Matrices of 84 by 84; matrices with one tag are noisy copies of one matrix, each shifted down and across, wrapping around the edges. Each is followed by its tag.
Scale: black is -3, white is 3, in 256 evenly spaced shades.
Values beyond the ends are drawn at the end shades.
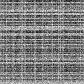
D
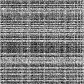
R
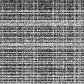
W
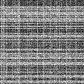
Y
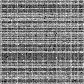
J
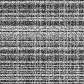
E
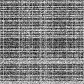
W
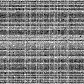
E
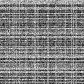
D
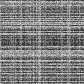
R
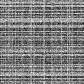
D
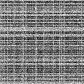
D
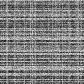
D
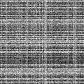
R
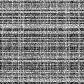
D
